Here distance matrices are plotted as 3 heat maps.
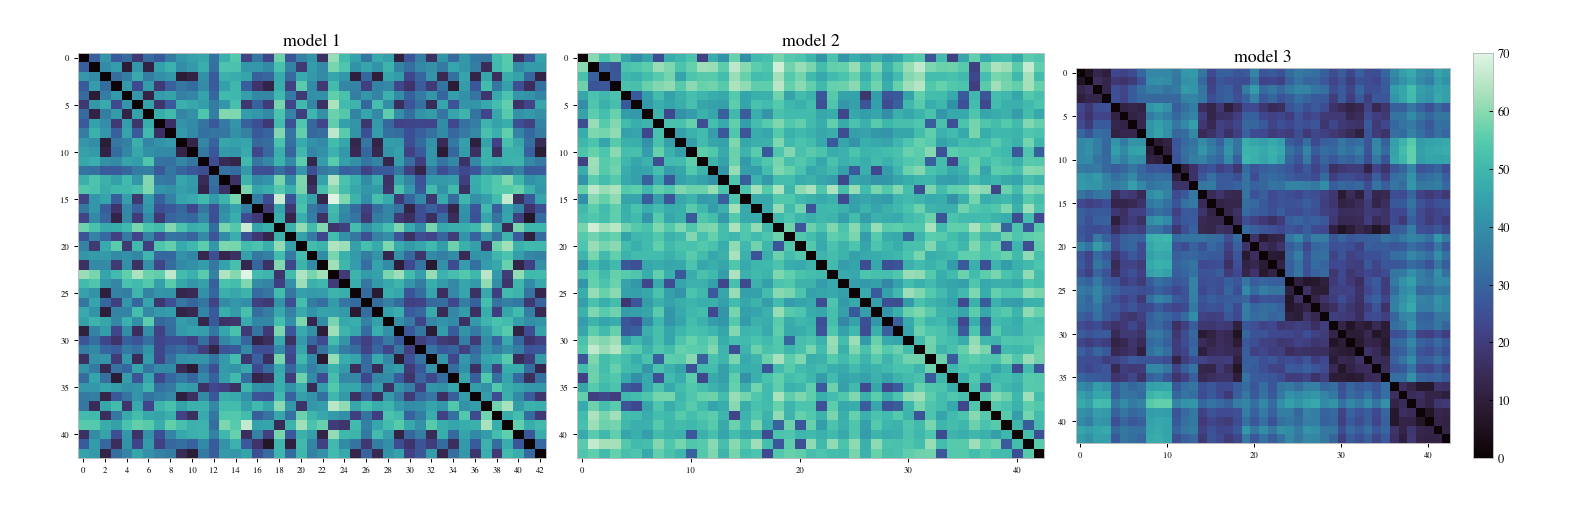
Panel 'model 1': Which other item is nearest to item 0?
29
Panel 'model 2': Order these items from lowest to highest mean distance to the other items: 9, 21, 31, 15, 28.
28, 15, 9, 21, 31
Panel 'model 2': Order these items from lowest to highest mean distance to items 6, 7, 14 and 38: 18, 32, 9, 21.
32, 9, 21, 18
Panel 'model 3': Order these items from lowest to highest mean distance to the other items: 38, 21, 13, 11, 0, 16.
16, 11, 21, 0, 13, 38
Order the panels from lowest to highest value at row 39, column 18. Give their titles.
model 1, model 3, model 2
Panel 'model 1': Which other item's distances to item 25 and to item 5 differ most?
27
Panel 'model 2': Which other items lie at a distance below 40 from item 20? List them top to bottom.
18, 39, 41
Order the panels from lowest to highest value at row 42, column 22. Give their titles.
model 3, model 1, model 2
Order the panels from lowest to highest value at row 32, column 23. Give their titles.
model 3, model 2, model 1
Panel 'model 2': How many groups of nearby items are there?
11
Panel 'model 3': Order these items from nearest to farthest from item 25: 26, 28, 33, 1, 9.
28, 26, 33, 9, 1
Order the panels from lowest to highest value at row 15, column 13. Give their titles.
model 2, model 3, model 1
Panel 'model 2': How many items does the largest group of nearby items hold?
8
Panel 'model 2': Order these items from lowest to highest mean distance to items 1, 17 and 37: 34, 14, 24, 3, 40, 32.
40, 3, 24, 34, 32, 14
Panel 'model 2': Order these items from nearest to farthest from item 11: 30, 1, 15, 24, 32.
32, 15, 24, 30, 1
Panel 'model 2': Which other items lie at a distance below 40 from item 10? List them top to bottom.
17, 33, 40, 42
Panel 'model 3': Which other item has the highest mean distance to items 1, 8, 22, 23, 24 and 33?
38
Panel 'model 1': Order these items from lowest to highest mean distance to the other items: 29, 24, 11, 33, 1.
33, 29, 11, 1, 24
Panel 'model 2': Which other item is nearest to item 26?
4
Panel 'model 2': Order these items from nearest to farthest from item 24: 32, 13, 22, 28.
13, 28, 22, 32
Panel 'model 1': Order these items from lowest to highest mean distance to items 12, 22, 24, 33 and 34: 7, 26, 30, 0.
30, 26, 7, 0
